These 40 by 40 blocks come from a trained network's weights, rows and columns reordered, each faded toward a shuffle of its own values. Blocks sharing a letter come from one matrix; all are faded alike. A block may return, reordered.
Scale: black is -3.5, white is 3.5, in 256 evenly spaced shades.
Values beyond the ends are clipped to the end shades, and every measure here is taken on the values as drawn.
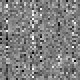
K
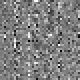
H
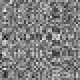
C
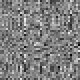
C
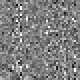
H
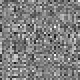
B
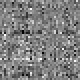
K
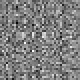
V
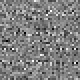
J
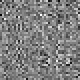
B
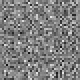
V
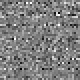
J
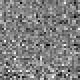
J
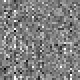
H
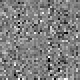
K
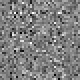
K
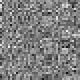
B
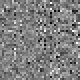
K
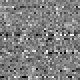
J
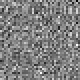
C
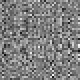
V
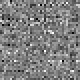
J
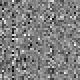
H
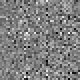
K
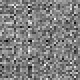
C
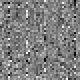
K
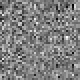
V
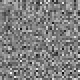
B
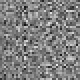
B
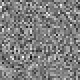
B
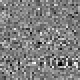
J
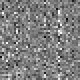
H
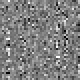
H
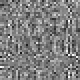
B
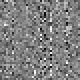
H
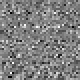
J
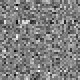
B
